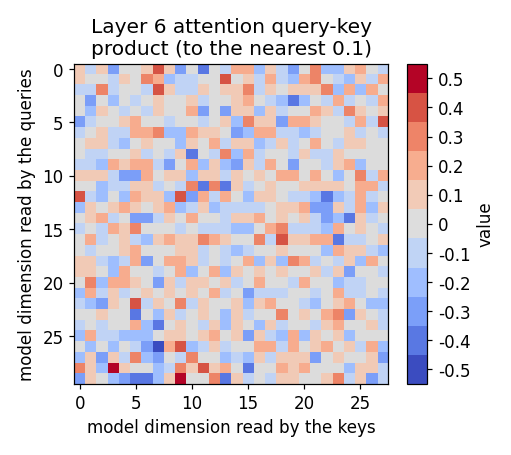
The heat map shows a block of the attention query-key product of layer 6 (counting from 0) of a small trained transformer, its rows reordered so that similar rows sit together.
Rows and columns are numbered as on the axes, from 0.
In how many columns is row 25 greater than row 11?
10
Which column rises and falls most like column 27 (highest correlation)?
15
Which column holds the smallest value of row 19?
24
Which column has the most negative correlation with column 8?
6
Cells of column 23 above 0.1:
7
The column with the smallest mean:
13
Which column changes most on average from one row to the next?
5
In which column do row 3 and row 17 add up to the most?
23
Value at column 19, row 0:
-0.3
